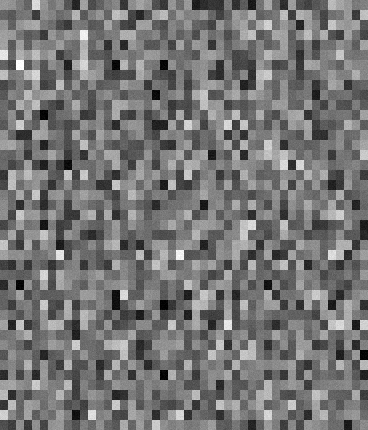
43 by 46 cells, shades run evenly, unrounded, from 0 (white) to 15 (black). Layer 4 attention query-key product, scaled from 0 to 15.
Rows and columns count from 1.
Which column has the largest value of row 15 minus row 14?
6
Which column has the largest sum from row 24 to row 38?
18
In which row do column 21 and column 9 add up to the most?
7
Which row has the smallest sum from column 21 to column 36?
17
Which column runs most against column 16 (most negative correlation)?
43
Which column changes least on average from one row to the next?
33
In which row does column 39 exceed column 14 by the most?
42
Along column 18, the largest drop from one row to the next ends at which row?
26
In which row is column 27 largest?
16
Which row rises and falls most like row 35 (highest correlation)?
2
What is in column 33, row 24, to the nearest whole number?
9
